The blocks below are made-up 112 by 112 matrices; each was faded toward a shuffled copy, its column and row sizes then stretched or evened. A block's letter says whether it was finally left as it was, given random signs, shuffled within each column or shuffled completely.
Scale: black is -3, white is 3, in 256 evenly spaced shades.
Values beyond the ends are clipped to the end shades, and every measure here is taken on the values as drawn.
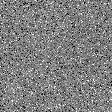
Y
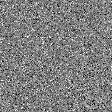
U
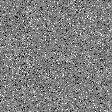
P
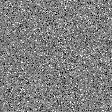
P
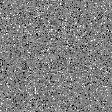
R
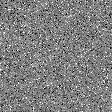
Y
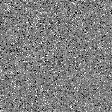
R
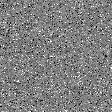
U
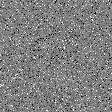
Y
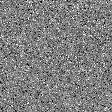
Y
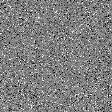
U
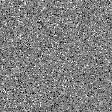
P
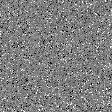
U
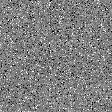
P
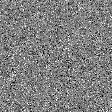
P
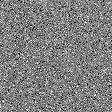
Y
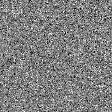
U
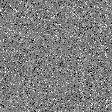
U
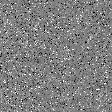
P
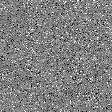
U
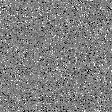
U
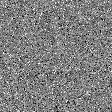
Y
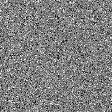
R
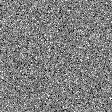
Y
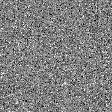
P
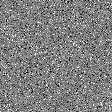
Y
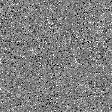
R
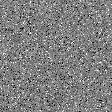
P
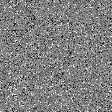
U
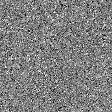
P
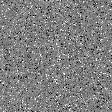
P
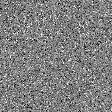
P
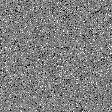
U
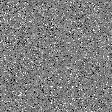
P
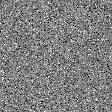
P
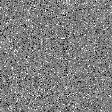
R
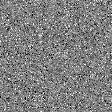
R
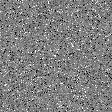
Y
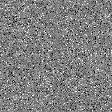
R
